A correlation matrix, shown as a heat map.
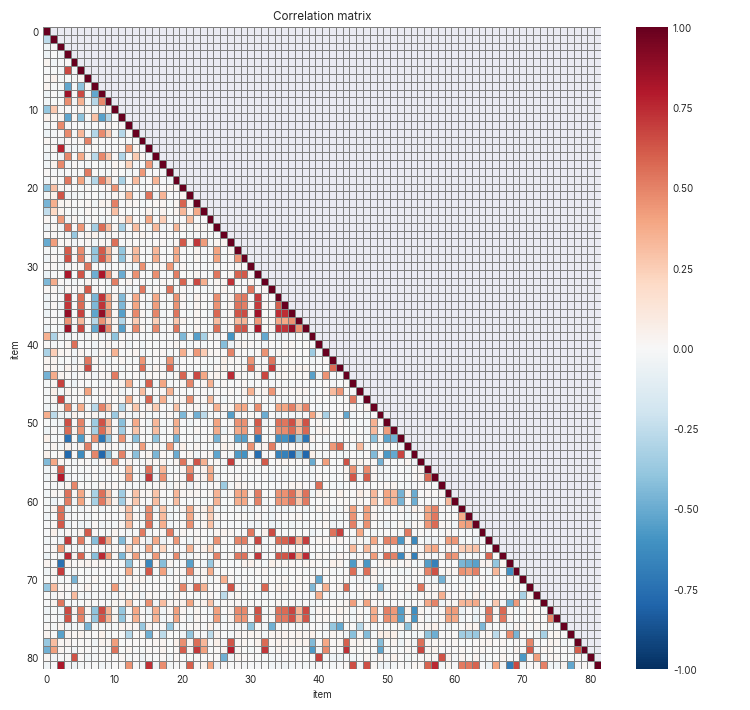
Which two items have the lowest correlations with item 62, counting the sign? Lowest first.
68, 77
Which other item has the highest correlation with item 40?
80
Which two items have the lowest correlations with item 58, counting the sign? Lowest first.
70, 26
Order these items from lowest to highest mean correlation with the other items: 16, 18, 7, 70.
7, 70, 18, 16
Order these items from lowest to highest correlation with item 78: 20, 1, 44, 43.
43, 1, 20, 44
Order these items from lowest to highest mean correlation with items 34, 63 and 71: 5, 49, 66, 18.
49, 18, 66, 5
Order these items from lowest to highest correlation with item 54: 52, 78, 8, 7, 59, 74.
8, 74, 59, 78, 7, 52
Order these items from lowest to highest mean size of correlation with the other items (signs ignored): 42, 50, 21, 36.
42, 21, 50, 36
